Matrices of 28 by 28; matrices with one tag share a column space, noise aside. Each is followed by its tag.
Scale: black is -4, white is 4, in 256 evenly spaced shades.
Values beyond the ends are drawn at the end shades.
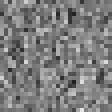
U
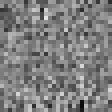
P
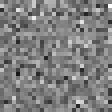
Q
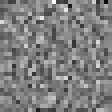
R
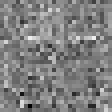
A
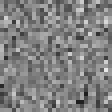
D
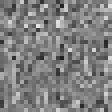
D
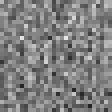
A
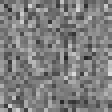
D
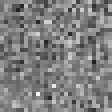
D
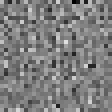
R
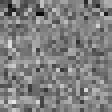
Q
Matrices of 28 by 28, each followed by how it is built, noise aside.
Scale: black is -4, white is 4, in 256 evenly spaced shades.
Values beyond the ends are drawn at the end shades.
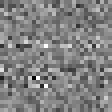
uneven rows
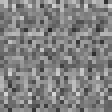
repeating columns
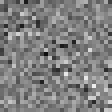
block diagonal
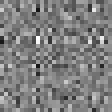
low rank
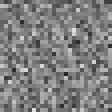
repeating columns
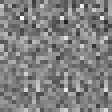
repeating columns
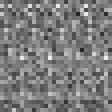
repeating columns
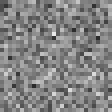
repeating columns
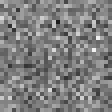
repeating columns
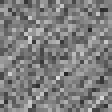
Hankel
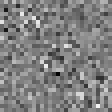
block diagonal
